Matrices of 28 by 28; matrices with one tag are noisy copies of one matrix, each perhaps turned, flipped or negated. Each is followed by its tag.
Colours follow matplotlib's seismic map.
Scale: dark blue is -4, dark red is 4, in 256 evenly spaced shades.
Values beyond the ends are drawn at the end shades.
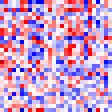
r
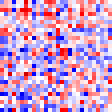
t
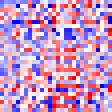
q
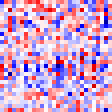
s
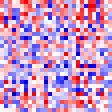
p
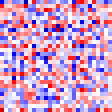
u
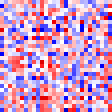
u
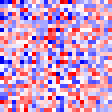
t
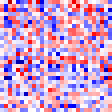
s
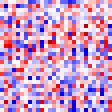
s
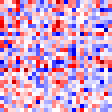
t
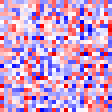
u
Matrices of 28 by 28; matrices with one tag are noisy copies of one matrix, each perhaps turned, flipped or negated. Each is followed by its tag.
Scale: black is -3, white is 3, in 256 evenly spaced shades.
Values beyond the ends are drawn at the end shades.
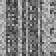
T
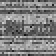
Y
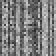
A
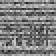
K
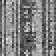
Y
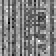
K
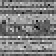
Y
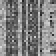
T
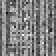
K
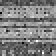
T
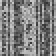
Y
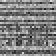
K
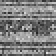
Y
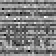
K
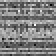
A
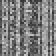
A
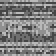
Y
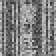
Y
